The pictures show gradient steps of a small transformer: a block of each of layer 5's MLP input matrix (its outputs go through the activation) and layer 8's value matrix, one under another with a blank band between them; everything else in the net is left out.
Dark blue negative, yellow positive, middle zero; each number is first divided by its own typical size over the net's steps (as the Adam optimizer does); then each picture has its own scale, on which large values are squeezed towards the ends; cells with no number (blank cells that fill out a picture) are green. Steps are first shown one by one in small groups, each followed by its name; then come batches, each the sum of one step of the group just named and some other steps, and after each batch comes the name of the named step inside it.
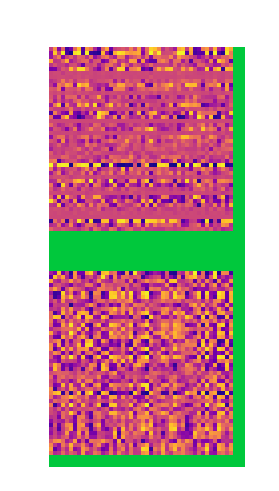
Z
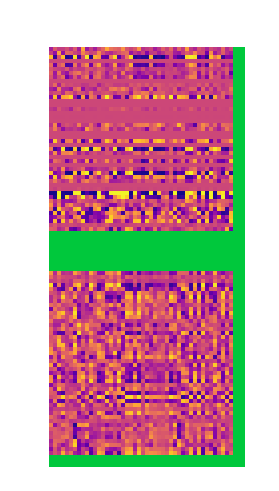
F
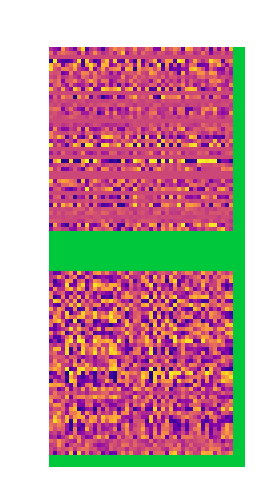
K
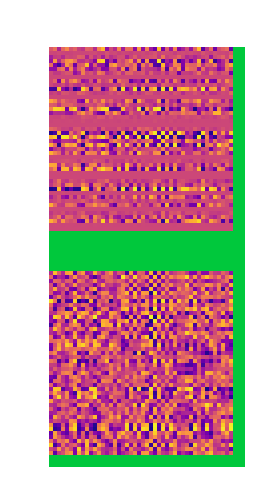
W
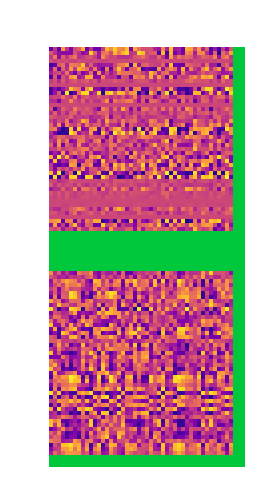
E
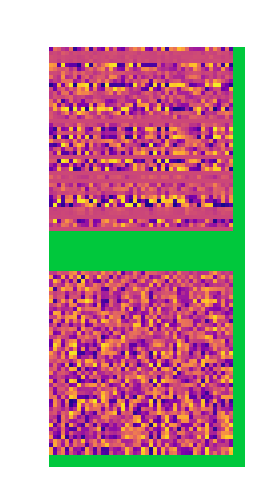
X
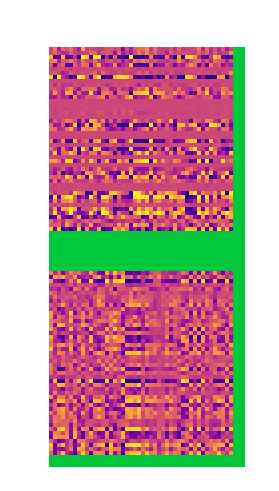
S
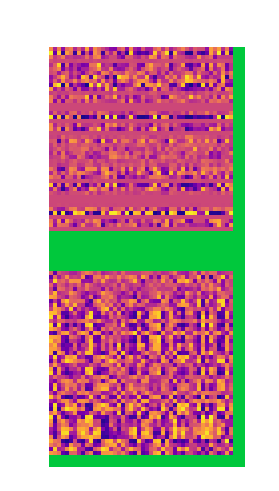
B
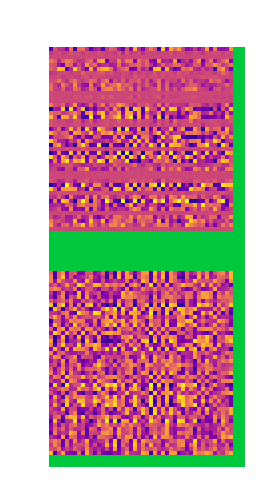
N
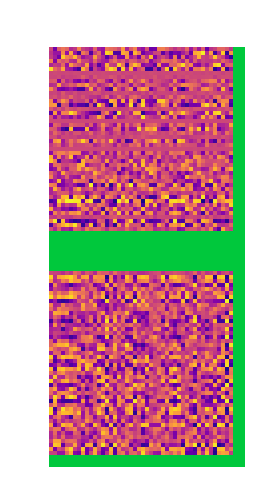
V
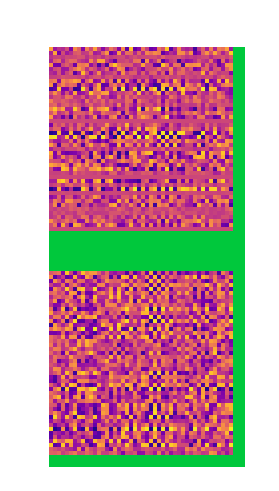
W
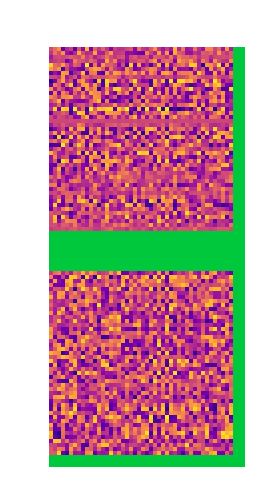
X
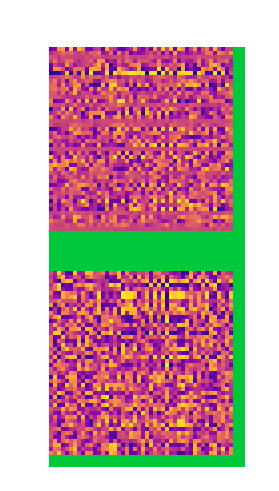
N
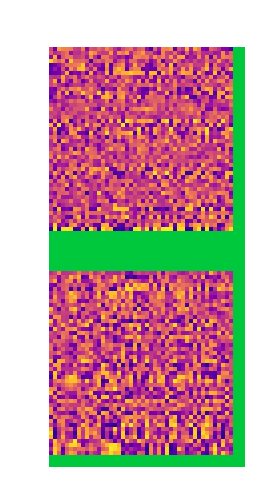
E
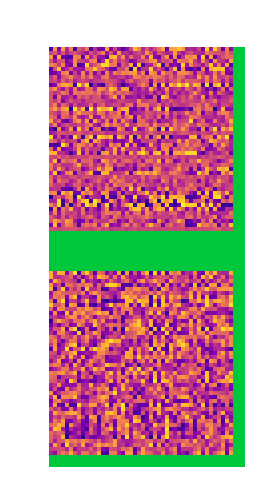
X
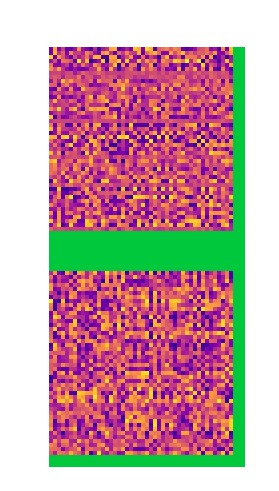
W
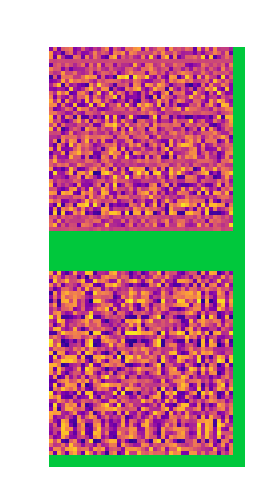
B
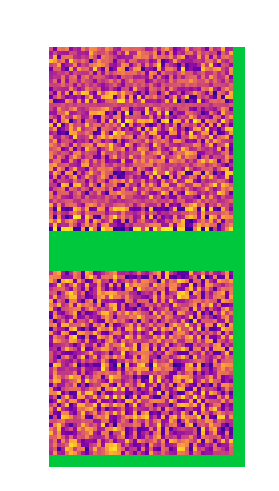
E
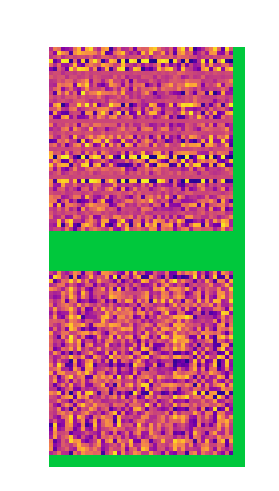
Z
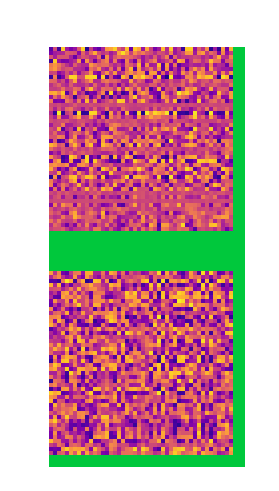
K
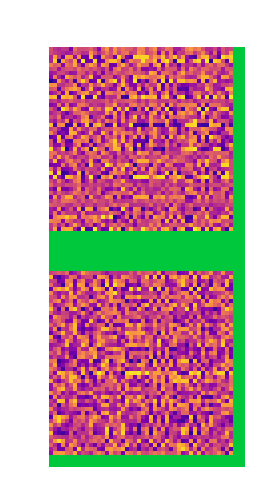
E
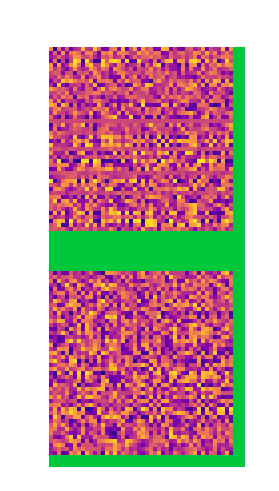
K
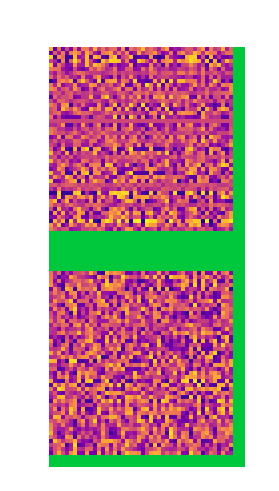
F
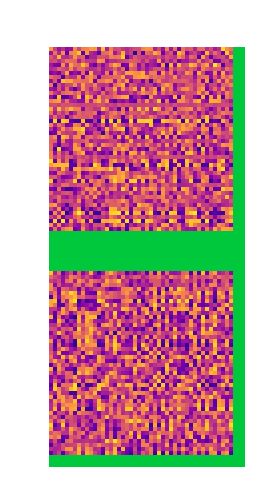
W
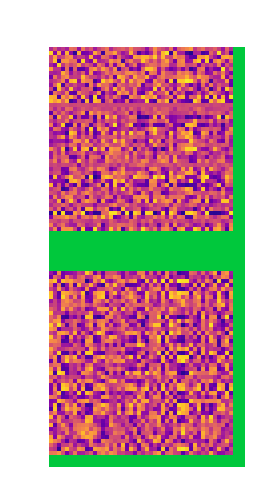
B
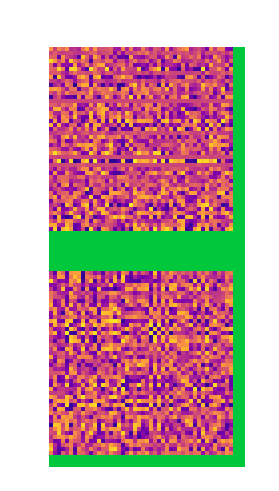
S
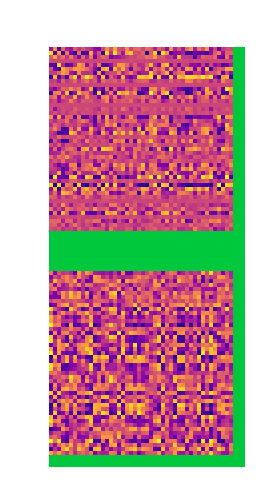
E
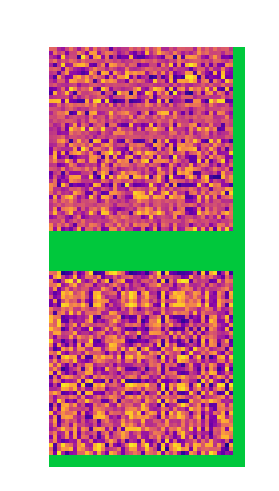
S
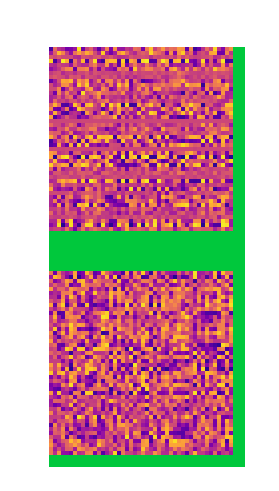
Z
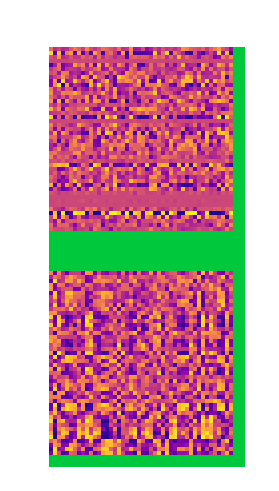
B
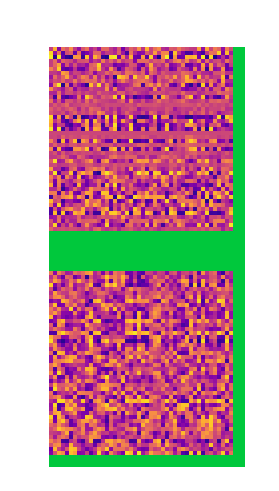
B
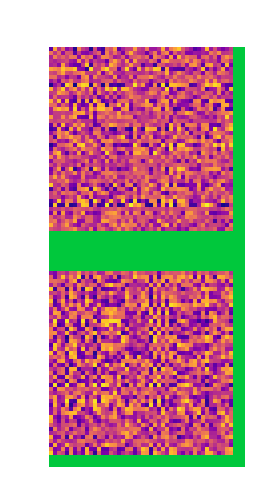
X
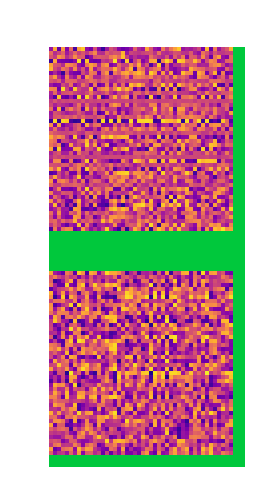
K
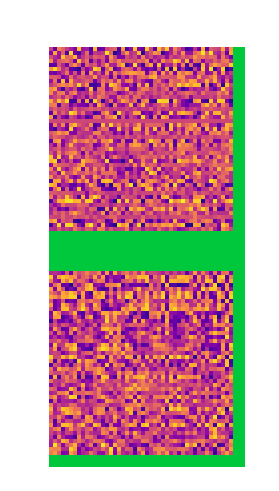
V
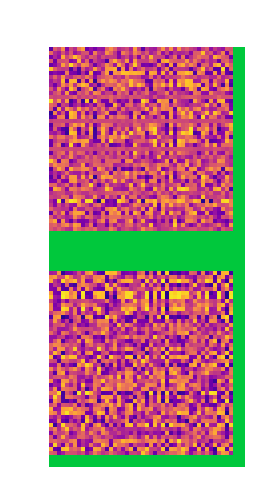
V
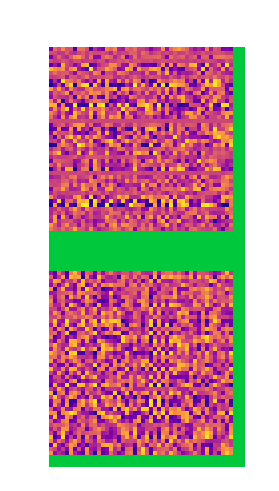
X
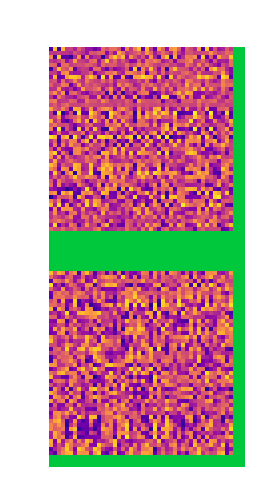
W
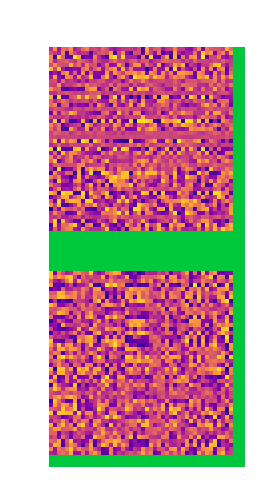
V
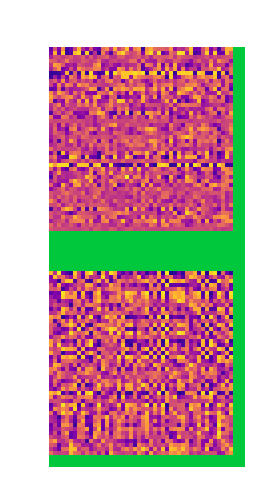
Z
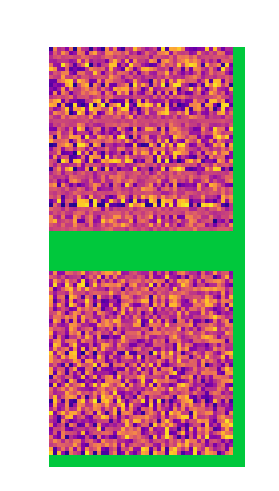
X
